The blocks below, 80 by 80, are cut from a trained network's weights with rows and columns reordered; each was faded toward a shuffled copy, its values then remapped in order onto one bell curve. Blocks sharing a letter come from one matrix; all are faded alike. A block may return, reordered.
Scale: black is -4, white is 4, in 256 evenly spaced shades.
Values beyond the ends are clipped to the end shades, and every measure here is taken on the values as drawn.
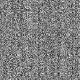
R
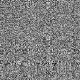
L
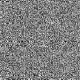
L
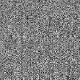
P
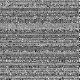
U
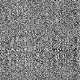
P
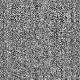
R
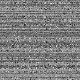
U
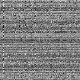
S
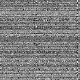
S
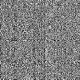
R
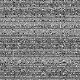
U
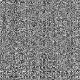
P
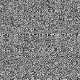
L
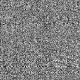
L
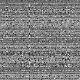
U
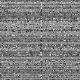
U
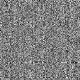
R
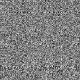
L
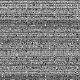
S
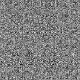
L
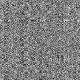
R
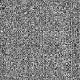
R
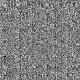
R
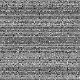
U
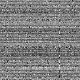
S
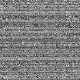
U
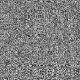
L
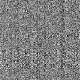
R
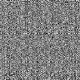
P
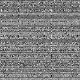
U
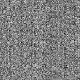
R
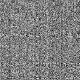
R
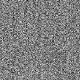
L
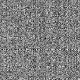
R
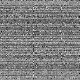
S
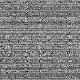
U
